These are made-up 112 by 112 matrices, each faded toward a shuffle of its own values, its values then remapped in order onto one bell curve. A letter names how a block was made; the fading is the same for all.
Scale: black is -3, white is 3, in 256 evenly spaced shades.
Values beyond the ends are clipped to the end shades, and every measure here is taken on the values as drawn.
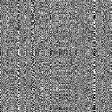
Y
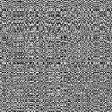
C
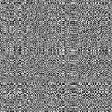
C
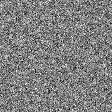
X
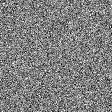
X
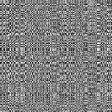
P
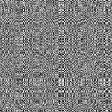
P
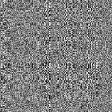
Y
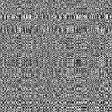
C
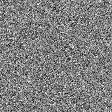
X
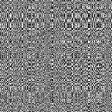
P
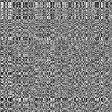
P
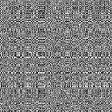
C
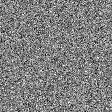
X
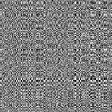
P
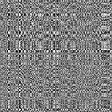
P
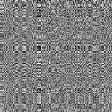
P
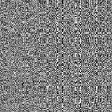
Y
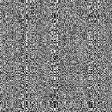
Y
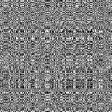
C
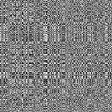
P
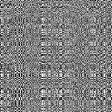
P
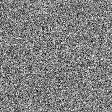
X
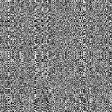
Y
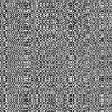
P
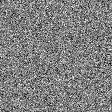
X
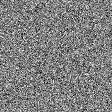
X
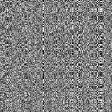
Y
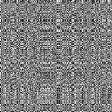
P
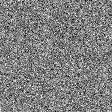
X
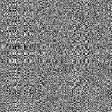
Y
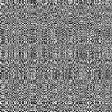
C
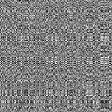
C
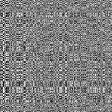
P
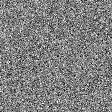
X
